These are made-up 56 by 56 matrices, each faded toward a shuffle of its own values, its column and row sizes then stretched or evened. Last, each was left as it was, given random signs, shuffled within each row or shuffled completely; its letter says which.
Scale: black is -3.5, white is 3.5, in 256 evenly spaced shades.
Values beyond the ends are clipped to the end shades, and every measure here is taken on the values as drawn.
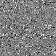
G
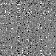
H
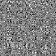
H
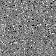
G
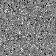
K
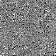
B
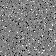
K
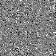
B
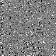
B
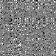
H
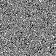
K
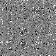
B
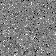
K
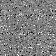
G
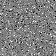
K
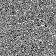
K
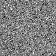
K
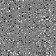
H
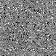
G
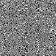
B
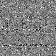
G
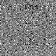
H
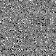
B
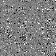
B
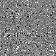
B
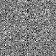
H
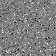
G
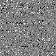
B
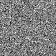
K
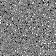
K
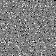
G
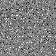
G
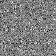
G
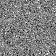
K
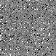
B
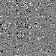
H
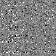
B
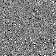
B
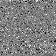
G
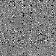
B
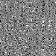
H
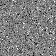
K
